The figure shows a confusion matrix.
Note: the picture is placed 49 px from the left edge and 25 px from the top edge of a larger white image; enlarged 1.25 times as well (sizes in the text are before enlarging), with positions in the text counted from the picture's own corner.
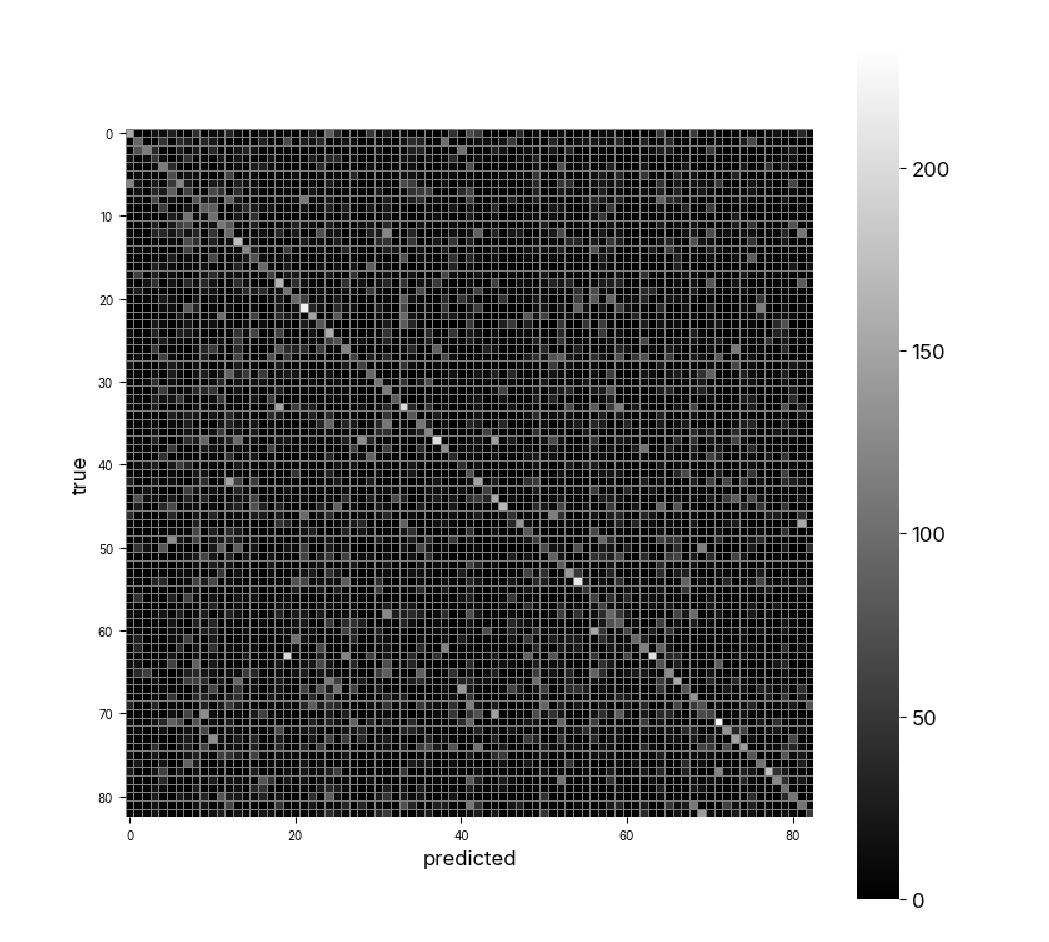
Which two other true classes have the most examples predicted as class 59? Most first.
33, 70
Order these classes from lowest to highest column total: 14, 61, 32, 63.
32, 61, 63, 14
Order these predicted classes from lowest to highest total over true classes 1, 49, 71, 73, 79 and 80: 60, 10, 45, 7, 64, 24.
60, 45, 7, 64, 10, 24
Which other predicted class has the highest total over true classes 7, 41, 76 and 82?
69
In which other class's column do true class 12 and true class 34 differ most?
81
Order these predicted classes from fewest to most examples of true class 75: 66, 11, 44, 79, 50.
66, 50, 44, 11, 79
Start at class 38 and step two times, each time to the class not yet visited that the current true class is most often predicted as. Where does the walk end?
64
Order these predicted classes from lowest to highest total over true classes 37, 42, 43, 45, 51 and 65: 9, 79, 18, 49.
18, 79, 49, 9
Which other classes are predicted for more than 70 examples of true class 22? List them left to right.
11, 25, 33, 48
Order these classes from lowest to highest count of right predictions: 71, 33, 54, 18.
18, 33, 54, 71
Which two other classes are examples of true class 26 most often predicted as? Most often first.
73, 37
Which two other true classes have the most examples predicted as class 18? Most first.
33, 26
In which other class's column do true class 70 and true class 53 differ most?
44
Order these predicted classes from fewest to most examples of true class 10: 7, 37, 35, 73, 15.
35, 37, 73, 15, 7
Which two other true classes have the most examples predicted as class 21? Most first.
8, 46
